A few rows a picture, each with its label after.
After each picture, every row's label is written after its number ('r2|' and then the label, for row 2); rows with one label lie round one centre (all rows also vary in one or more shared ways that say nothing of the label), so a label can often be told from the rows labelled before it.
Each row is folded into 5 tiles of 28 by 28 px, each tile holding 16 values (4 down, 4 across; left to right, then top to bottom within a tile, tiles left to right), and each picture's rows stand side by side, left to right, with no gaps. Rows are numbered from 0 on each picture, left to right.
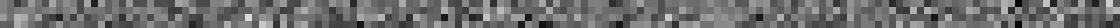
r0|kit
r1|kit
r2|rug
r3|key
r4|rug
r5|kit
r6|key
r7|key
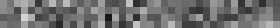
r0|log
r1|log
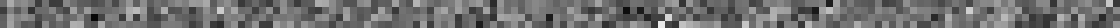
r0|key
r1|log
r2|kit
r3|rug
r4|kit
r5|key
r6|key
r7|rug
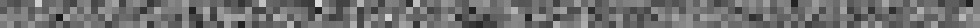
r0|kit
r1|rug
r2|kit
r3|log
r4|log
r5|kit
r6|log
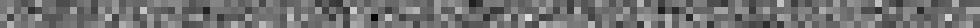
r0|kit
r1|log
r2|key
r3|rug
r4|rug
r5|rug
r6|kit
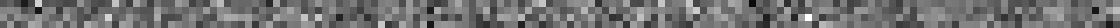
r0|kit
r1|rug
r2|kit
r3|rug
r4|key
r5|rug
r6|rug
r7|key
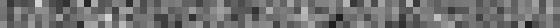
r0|rug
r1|key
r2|kit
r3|kit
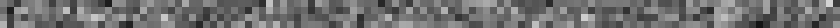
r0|rug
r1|log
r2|log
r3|log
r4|log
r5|rug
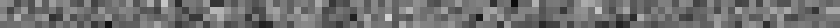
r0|kit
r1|key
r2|rug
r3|kit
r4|rug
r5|key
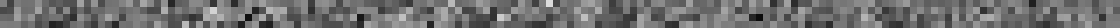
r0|rug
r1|key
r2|log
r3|rug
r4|rug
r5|kit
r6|log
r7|rug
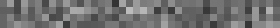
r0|key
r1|log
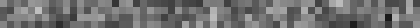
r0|rug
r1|key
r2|log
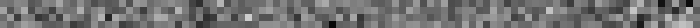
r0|log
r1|rug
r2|log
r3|key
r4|log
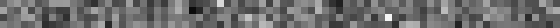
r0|log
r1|rug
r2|rug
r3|key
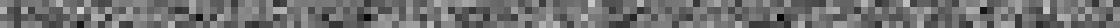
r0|log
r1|kit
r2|log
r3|log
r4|rug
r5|log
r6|key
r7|rug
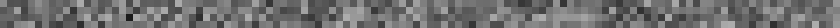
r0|rug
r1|kit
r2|key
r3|log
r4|kit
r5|log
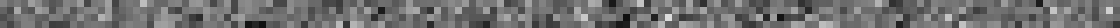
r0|rug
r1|kit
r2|key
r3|rug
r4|rug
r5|log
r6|rug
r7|key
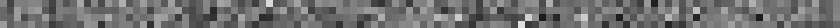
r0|rug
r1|rug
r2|log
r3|kit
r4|kit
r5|kit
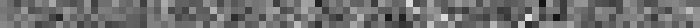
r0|kit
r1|key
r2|key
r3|kit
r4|key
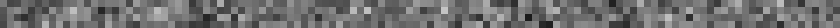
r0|key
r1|rug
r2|key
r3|key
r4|rug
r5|rug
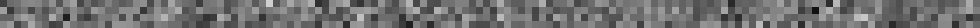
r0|log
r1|rug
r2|key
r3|rug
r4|kit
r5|key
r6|rug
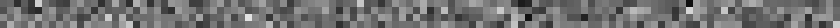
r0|kit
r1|rug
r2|rug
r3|log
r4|key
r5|log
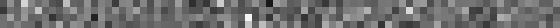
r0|key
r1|rug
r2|key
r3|rug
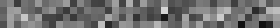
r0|kit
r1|key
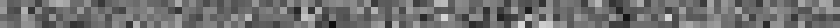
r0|log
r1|kit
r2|log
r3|log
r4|rug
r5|key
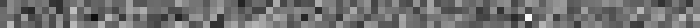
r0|key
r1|log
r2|kit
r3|kit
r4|log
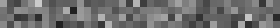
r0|rug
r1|kit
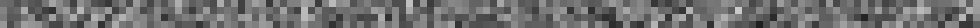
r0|log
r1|rug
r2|log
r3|rug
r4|log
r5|rug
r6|key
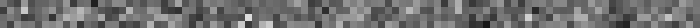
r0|key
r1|kit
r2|key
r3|rug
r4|rug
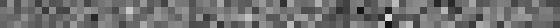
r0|key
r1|rug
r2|kit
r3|kit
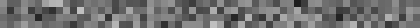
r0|log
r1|key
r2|kit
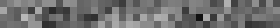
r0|log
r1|kit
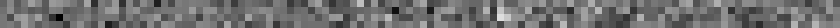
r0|kit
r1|kit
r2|rug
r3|rug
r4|rug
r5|log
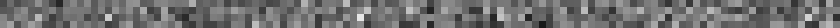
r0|kit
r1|log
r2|key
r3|rug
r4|log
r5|kit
